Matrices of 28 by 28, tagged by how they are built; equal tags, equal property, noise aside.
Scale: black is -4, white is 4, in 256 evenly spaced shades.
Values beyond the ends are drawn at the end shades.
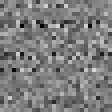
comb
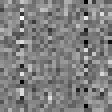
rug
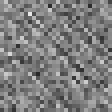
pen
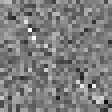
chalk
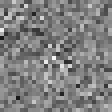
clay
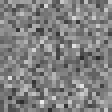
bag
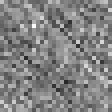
pen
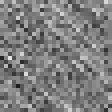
pen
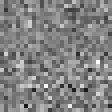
comb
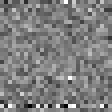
comb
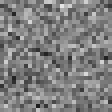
bag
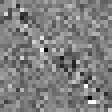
chalk
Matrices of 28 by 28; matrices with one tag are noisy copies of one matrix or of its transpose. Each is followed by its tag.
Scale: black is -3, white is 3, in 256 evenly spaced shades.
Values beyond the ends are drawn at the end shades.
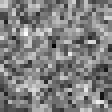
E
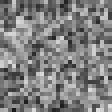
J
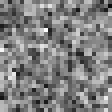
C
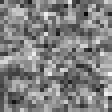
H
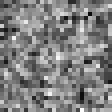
J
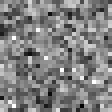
C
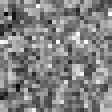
C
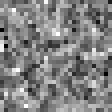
H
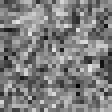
J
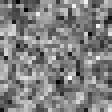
C
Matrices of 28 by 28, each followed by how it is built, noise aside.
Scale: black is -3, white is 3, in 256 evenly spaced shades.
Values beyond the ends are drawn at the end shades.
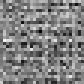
blocks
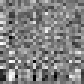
low rank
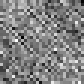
Toeplitz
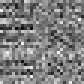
blocks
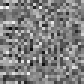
blocks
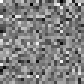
low rank
